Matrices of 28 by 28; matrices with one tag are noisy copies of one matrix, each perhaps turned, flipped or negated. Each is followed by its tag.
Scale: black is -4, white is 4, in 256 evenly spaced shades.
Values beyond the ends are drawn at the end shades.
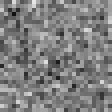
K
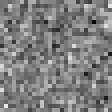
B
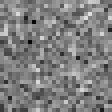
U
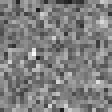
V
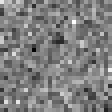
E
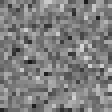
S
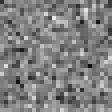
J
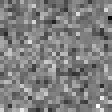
U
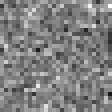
V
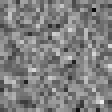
K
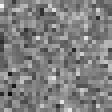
V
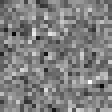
J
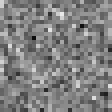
S
